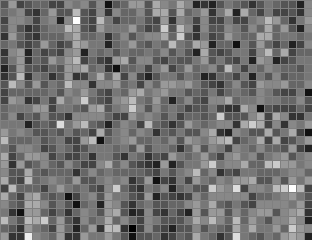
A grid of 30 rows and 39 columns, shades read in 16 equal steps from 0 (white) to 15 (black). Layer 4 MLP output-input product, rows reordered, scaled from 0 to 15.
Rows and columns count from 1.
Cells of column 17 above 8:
18
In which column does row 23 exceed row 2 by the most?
20
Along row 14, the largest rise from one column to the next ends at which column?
33
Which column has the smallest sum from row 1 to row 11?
10
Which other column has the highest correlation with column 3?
9
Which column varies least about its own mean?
7
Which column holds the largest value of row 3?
8
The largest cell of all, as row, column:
29, 17
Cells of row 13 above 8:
17
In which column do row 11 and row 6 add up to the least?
22
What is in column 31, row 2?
5
